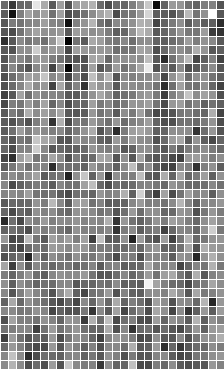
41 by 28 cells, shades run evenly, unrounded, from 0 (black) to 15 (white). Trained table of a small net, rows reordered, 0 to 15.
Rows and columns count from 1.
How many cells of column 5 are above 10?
4
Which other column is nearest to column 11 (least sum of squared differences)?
10
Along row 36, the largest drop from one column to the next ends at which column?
15
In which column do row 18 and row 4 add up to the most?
18
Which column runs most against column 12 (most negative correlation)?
28
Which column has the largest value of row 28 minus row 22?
20
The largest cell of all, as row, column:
2, 27
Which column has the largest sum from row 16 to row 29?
5
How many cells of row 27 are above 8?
13
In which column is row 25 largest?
14
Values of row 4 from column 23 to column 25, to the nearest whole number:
9 7 7
